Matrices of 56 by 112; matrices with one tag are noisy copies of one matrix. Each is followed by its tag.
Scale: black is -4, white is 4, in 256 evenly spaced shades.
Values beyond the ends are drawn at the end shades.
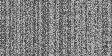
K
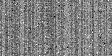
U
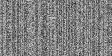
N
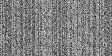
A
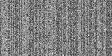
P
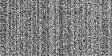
K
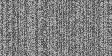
N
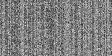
U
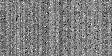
K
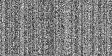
U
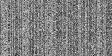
P
